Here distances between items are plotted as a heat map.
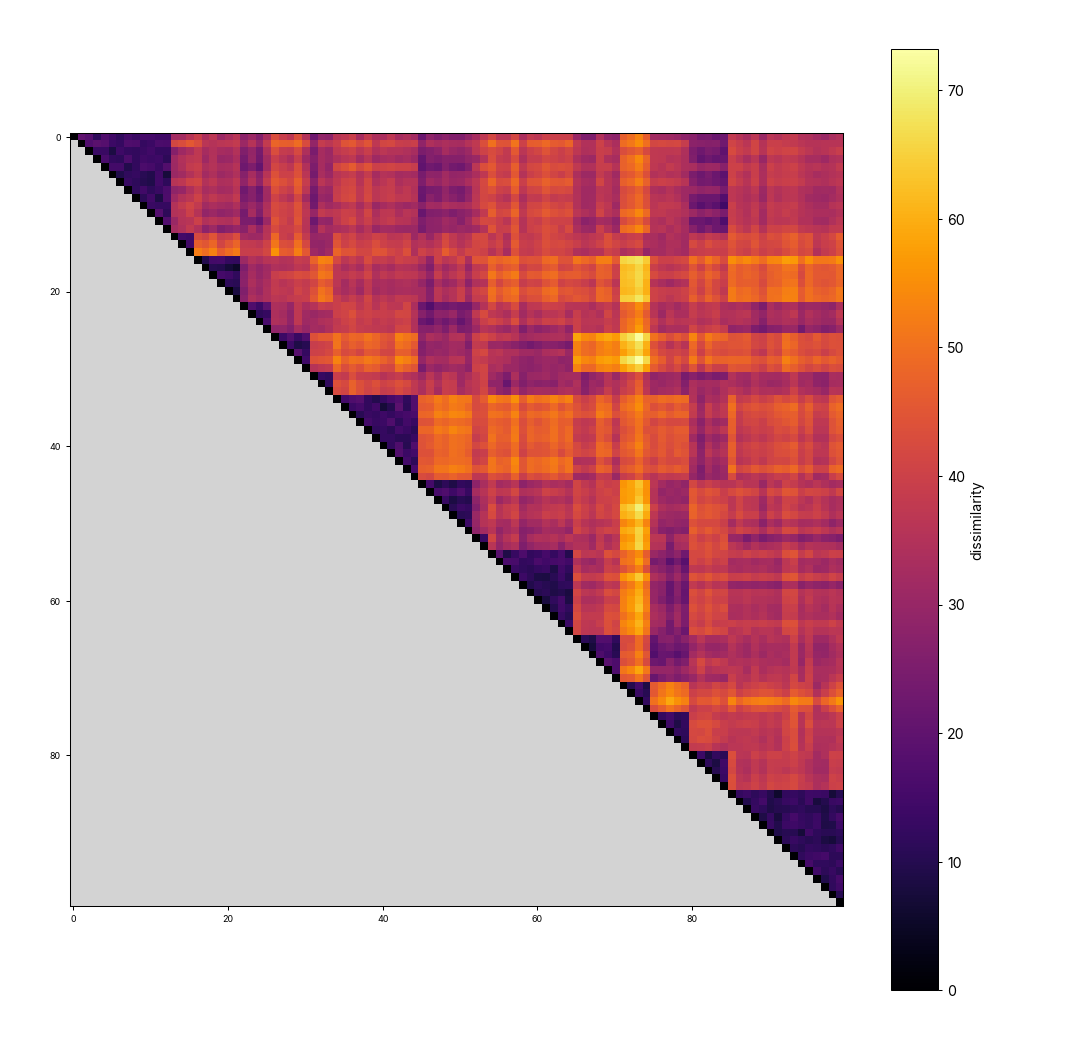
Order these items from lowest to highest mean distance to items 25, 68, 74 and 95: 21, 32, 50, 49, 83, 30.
32, 50, 83, 49, 30, 21
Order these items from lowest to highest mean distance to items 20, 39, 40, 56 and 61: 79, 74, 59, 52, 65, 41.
41, 59, 79, 52, 65, 74
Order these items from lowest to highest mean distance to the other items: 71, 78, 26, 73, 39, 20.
78, 39, 20, 26, 71, 73
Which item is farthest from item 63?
73
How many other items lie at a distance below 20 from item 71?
3
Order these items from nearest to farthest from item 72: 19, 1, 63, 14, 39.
14, 39, 1, 63, 19
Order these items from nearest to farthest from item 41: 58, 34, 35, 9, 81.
35, 34, 81, 9, 58
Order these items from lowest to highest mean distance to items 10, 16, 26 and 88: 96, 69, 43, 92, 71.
96, 92, 43, 69, 71
